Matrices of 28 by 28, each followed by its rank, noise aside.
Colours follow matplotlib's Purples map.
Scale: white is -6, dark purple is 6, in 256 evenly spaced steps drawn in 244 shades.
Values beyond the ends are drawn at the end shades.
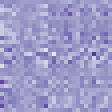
four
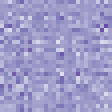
four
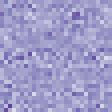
six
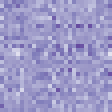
four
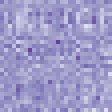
four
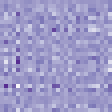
three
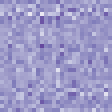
three
